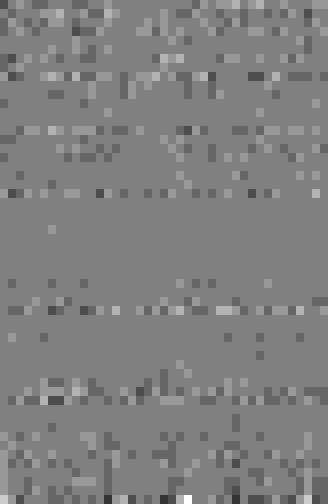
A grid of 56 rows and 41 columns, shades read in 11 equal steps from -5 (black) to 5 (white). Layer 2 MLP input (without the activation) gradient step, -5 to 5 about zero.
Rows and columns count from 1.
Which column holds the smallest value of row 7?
2
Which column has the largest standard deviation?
24
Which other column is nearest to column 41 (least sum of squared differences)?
36
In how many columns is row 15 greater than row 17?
14
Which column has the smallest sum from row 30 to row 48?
7
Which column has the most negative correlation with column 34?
15
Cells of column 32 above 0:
2
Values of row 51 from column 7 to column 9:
1 0 0
